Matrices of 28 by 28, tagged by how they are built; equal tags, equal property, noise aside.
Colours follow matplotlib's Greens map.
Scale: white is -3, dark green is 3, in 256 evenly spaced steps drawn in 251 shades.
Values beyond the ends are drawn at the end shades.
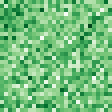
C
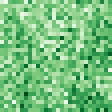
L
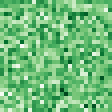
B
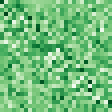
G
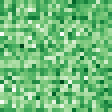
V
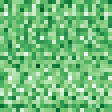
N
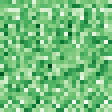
N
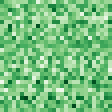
N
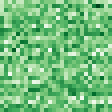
V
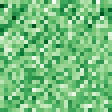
C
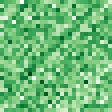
C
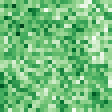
L
